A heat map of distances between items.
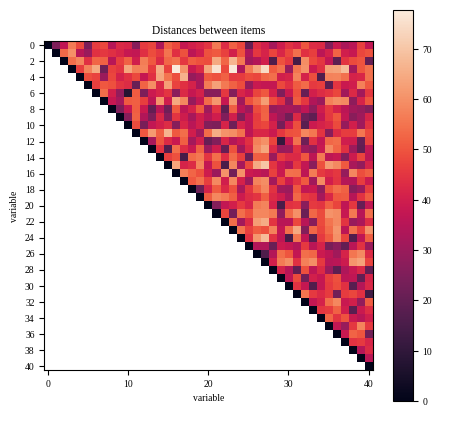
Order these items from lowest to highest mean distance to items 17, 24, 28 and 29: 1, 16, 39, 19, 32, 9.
9, 39, 32, 19, 1, 16
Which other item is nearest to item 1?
0
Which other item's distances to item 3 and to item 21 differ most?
23
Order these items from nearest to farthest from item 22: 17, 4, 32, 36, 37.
32, 17, 37, 4, 36
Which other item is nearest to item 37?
25
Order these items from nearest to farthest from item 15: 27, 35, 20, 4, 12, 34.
20, 12, 34, 4, 35, 27
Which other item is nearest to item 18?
19
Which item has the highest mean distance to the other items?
3
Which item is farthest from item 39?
27
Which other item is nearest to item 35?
5
